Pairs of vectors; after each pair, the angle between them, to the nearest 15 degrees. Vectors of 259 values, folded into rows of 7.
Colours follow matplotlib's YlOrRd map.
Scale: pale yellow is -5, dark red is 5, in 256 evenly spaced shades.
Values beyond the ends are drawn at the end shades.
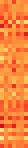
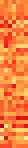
45 degrees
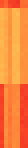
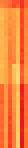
45 degrees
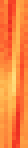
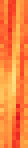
15 degrees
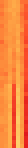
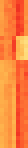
105 degrees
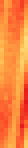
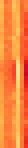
90 degrees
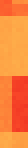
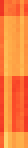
45 degrees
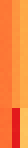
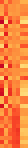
60 degrees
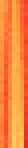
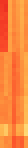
120 degrees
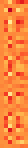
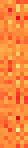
60 degrees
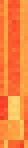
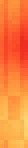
90 degrees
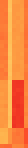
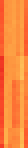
75 degrees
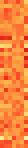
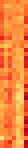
60 degrees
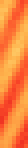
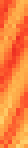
165 degrees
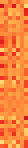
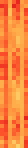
60 degrees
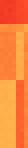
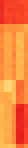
30 degrees
